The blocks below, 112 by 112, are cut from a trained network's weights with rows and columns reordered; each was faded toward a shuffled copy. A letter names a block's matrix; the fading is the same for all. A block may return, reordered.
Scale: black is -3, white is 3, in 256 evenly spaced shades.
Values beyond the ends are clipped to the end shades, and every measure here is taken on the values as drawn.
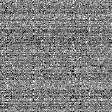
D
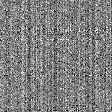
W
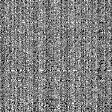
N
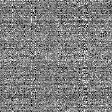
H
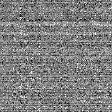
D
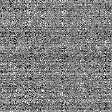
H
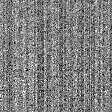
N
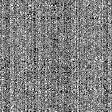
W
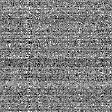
D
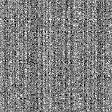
N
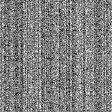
N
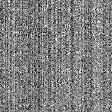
N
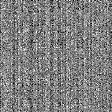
W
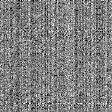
N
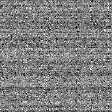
H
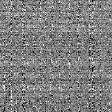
H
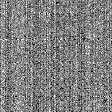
W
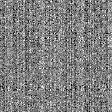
W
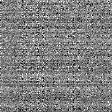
D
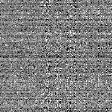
D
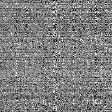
H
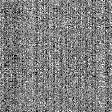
W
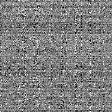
H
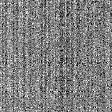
W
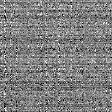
D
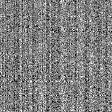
W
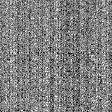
W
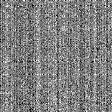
N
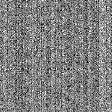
W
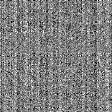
W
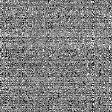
H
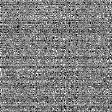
D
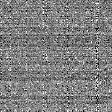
H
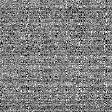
H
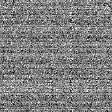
D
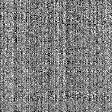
N
